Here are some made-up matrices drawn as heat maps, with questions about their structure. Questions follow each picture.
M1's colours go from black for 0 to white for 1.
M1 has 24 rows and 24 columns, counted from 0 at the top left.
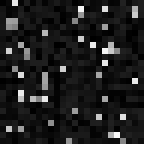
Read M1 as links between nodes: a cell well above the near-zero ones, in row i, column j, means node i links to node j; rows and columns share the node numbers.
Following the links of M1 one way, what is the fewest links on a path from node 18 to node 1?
3
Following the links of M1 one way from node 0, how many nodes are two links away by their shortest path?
2
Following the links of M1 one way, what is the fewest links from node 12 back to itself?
2
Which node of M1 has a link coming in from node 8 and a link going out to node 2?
node 4
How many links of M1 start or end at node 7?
8
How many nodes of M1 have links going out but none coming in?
5
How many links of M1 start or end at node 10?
2
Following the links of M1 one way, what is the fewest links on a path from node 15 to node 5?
4
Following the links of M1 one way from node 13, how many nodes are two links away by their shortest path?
4
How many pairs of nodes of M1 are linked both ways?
1
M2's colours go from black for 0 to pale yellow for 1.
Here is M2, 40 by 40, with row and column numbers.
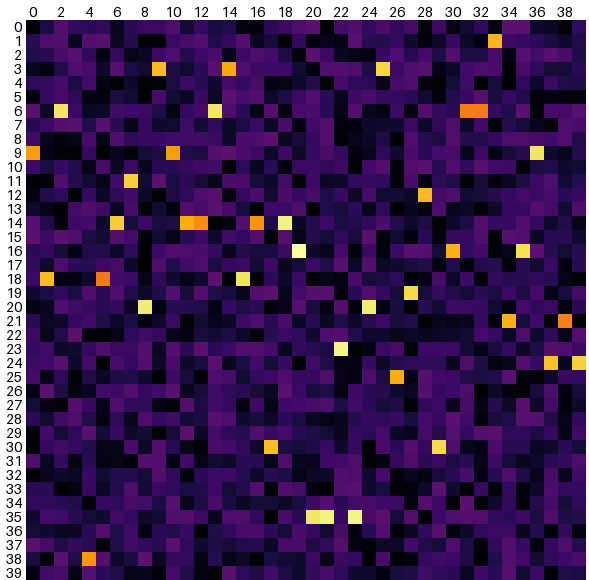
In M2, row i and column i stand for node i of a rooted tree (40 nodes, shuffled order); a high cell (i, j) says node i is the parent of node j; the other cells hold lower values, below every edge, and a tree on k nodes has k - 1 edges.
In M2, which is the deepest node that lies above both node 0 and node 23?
3
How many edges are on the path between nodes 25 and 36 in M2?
3
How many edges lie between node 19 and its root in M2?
3
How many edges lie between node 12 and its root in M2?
2
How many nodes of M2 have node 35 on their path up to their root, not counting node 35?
11
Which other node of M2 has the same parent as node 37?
39
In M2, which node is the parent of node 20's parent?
16
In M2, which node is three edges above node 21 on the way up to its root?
14
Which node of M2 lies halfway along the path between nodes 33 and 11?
18
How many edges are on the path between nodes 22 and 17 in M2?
5
